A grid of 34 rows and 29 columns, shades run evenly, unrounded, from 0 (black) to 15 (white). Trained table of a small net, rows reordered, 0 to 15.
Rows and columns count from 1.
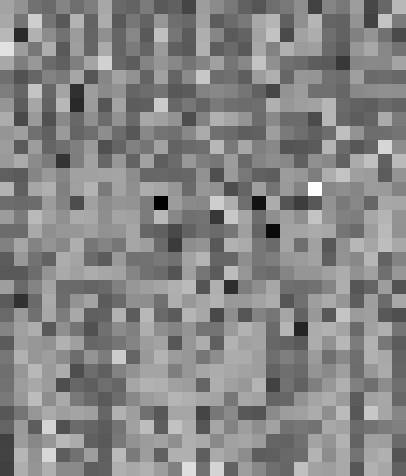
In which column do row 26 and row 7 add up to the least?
6
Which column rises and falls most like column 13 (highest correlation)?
16
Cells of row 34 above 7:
20
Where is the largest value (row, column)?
14, 23
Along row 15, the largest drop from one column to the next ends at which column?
12
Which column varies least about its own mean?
10
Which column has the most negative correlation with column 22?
11
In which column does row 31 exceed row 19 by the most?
4
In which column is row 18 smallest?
13
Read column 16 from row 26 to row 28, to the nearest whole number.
8 10 10
